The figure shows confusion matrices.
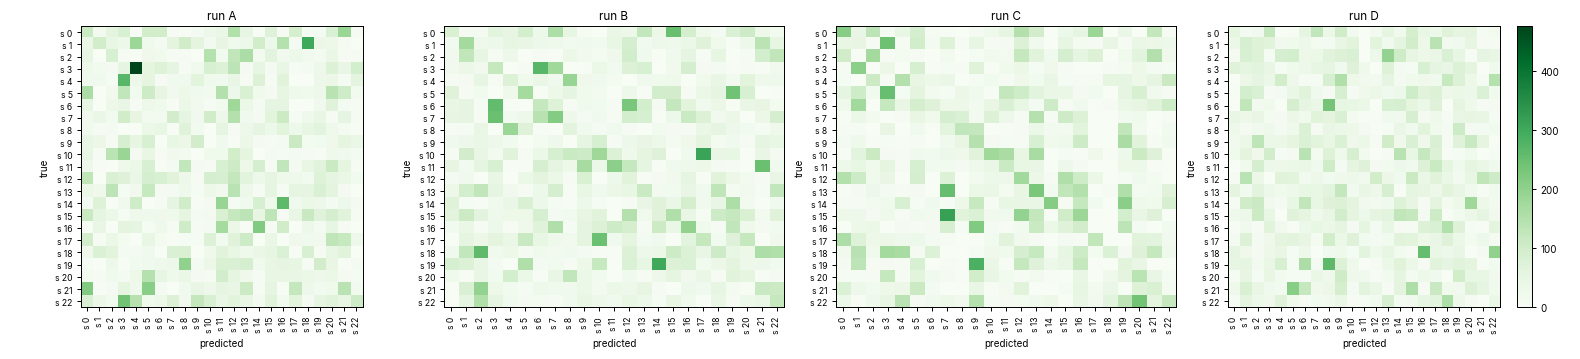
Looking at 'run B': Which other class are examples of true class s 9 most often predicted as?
s 10
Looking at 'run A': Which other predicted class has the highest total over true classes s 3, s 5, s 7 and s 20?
s 4
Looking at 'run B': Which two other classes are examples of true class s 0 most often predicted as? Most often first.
s 15, s 7
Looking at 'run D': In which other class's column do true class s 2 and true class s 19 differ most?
s 8
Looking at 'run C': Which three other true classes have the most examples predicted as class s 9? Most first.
s 19, s 16, s 22
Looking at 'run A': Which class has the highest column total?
s 12
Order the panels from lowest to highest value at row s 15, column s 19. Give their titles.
run D, run A, run C, run B
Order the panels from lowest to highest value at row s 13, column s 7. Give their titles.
run A, run D, run B, run C
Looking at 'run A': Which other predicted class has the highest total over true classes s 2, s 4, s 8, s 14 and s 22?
s 3
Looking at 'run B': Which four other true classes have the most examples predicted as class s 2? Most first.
s 18, s 21, s 22, s 13
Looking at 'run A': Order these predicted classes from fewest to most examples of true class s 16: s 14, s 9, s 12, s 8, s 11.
s 9, s 12, s 8, s 11, s 14
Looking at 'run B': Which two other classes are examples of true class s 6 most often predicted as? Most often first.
s 3, s 12
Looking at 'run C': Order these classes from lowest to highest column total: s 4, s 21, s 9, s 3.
s 4, s 21, s 3, s 9
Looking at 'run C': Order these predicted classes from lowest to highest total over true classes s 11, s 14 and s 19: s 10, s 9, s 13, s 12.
s 10, s 13, s 12, s 9
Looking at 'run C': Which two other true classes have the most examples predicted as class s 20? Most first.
s 22, s 10
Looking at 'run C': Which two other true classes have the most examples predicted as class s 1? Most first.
s 3, s 6
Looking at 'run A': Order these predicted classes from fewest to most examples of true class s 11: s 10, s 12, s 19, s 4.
s 10, s 4, s 19, s 12
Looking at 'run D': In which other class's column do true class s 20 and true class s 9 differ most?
s 2
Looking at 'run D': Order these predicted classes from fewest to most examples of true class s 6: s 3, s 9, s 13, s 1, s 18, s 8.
s 18, s 3, s 9, s 13, s 1, s 8
